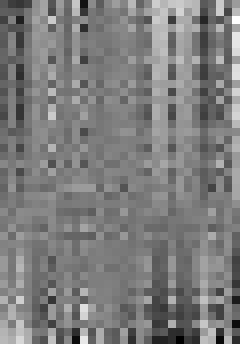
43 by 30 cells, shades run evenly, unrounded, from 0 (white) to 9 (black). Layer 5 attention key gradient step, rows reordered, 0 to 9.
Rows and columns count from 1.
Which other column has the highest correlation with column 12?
14
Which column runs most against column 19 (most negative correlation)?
7
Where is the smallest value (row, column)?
3, 30
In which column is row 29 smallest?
11
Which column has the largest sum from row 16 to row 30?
26
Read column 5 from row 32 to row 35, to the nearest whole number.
5 5 5 5
